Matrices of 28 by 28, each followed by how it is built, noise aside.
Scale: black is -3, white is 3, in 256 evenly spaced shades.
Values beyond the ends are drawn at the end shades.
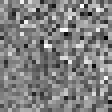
upper triangular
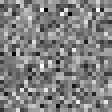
repeating columns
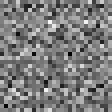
repeating columns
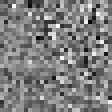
upper triangular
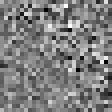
upper triangular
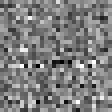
uneven rows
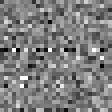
uneven rows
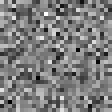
repeating columns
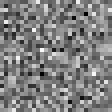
noise
